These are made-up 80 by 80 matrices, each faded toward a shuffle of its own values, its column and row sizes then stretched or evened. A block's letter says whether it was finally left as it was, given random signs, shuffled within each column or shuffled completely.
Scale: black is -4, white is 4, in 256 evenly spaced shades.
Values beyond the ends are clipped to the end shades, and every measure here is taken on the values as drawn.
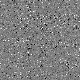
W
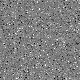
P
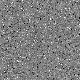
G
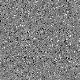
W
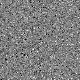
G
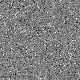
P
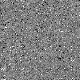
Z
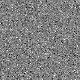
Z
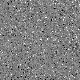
G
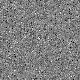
G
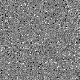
Z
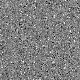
G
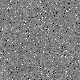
P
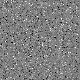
G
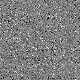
W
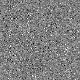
Z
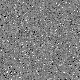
P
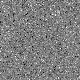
P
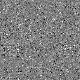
W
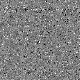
W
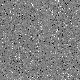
G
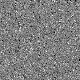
G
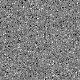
W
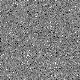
W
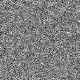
W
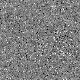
W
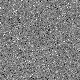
P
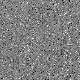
G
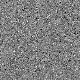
W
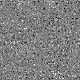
Z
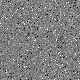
P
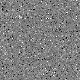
Z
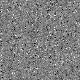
G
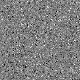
Z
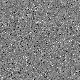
P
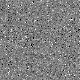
W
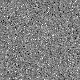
G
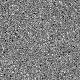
P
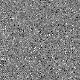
Z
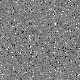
W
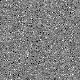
Z
